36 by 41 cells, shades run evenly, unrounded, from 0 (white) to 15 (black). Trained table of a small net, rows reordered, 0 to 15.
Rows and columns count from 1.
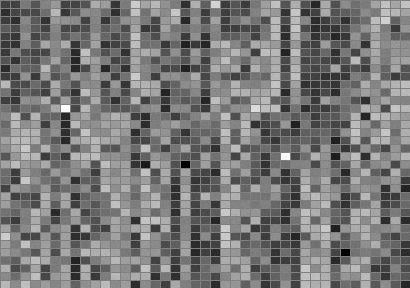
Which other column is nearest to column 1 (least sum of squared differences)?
12
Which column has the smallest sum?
23
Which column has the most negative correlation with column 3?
28
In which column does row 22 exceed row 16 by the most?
2
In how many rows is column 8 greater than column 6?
26
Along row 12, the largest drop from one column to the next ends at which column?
9
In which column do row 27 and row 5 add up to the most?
29
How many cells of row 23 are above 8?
21
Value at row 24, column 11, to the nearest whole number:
4
